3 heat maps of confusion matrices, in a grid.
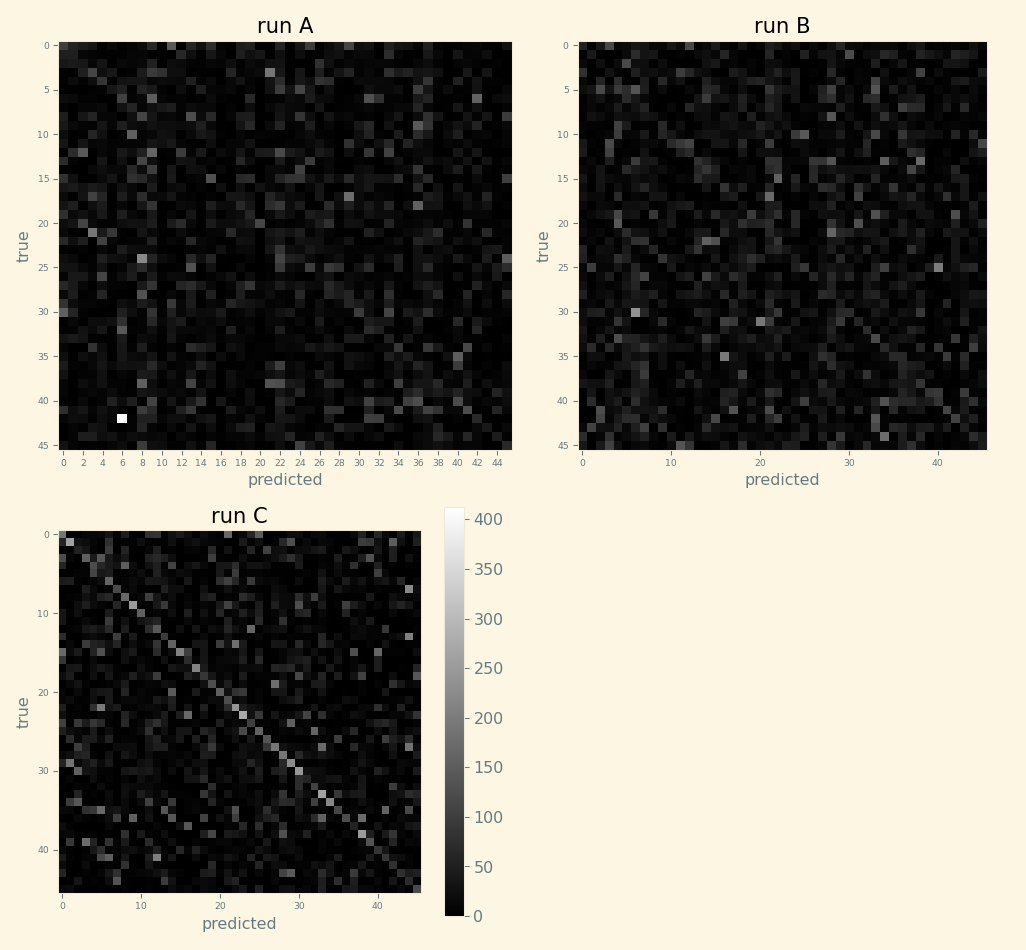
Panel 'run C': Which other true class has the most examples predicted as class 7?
44
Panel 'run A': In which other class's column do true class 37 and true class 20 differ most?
2
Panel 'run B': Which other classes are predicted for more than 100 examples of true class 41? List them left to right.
2, 17, 21
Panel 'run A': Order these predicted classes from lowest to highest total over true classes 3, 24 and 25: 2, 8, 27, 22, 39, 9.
39, 2, 27, 9, 22, 8
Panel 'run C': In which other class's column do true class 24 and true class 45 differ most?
29
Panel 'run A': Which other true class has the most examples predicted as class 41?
34
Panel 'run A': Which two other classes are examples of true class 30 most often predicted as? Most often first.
0, 33
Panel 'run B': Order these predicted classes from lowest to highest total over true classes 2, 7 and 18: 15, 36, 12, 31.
31, 15, 12, 36
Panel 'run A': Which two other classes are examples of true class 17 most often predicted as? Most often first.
29, 3
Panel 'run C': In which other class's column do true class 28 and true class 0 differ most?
21
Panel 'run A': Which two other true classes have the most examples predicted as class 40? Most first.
35, 36
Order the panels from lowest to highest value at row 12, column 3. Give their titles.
run A, run C, run B
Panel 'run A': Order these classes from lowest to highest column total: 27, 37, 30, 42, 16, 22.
16, 30, 42, 27, 37, 22
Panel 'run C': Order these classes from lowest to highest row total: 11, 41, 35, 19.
11, 19, 41, 35
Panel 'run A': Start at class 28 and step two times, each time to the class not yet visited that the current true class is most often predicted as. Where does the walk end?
13
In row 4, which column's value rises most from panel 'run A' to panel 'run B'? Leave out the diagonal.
33
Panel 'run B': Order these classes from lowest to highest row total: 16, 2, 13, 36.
2, 36, 16, 13
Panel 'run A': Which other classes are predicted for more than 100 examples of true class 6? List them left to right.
9, 31, 42
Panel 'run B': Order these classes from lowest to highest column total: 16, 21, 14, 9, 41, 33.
41, 9, 16, 14, 33, 21
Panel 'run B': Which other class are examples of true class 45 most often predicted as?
11
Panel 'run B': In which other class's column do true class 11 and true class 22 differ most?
14
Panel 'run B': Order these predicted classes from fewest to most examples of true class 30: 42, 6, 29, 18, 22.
42, 18, 29, 22, 6
